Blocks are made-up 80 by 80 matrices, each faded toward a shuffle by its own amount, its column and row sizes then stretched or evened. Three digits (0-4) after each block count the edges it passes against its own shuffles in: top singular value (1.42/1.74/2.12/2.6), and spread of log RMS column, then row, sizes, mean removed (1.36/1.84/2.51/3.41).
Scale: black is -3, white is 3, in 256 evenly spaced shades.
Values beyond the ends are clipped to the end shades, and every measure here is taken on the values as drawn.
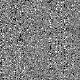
0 3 0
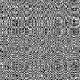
4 2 2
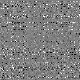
0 2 4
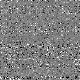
1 1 3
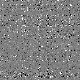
1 2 3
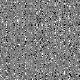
2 3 0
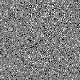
2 1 0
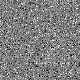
2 0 2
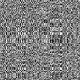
4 3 1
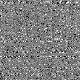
2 0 3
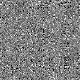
1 2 1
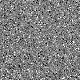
1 0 0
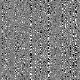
2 4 1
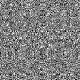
3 0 1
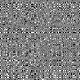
4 2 3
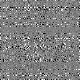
1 3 4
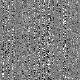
0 4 0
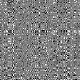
4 3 2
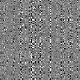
4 4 1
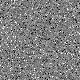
0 0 0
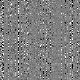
3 4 1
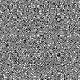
3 0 1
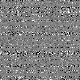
0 2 4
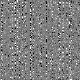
2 4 0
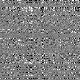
3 2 4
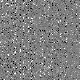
0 3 1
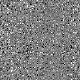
0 3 2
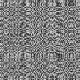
4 2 2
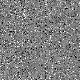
1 2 1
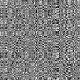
4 3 0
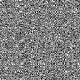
3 1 1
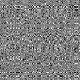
4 1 3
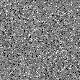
0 0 0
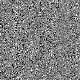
0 2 0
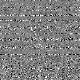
0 1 4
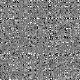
1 3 3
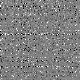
1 2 3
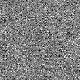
2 0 1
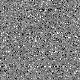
0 0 2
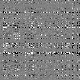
2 3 4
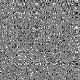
3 0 2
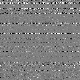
3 0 4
